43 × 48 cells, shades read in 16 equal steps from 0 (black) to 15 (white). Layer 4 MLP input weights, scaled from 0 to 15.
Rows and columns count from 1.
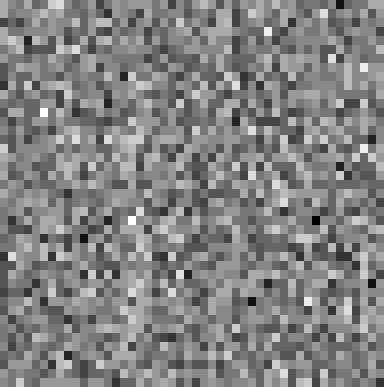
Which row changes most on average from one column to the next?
29
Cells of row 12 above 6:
31
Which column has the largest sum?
17
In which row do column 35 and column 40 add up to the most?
23
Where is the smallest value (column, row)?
40, 25
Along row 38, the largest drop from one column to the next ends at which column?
36
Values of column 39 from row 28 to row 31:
10 9 5 8
